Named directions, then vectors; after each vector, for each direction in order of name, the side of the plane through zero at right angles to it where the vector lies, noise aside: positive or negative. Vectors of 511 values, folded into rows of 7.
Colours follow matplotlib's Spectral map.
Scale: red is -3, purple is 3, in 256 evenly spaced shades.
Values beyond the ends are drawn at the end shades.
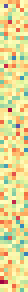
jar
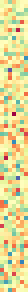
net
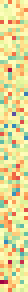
positive, negative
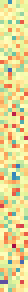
negative, positive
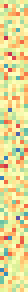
negative, negative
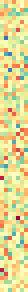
positive, positive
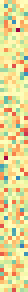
positive, positive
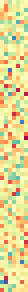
negative, positive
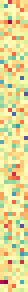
positive, negative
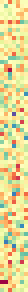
positive, negative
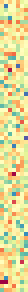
positive, negative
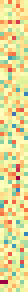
positive, negative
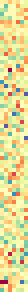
positive, negative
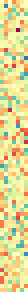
positive, positive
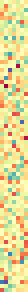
negative, positive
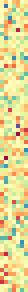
positive, positive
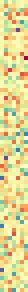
negative, negative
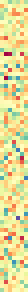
negative, negative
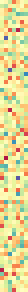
positive, positive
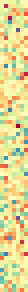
negative, negative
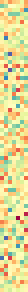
positive, positive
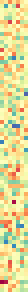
positive, negative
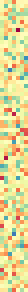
positive, positive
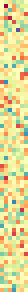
negative, negative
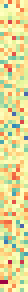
positive, negative
